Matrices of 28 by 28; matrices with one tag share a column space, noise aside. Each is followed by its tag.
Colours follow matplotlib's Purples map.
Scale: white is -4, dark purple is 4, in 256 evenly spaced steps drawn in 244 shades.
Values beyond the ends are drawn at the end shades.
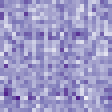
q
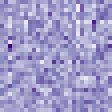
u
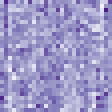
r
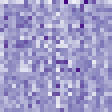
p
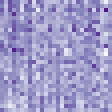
r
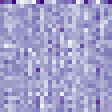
p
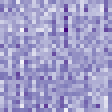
r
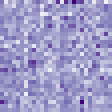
p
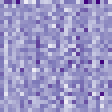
p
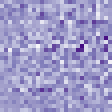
u
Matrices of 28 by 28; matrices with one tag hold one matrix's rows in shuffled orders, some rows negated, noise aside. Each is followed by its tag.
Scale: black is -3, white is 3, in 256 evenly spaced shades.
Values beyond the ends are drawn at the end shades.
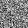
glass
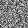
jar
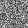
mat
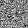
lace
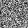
jar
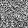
lace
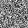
jar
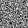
mat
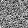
lace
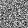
jar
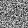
lace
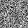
mat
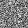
jar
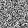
jar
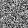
glass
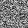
glass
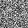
jar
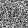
lace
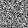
jar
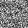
lace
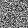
glass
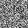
jar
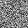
mat
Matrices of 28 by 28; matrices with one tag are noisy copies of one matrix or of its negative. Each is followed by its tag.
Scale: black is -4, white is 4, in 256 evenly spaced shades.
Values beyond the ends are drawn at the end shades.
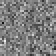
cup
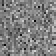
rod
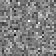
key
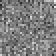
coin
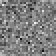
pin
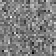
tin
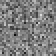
key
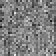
tin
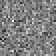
cup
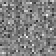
pin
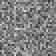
key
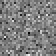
cup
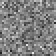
cup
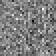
rod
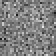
cup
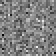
cup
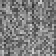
tin
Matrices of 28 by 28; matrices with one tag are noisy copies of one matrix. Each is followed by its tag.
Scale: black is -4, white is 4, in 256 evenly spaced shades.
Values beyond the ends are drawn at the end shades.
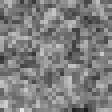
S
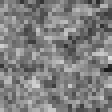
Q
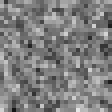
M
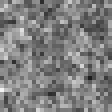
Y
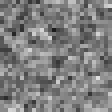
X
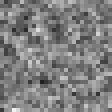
X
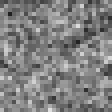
Q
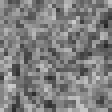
M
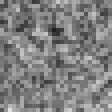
X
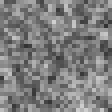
M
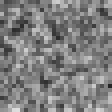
X
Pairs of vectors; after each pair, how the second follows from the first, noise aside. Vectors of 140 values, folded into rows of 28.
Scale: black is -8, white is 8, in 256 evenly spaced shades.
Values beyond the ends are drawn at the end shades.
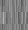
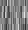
reversed, scaled up.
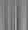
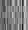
wrapped around, negated, scaled up.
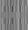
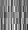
wrapped around, negated, scaled up.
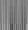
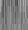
reversed.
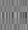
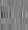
reversed, partly zeroed.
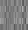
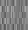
reversed.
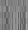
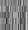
scaled up.
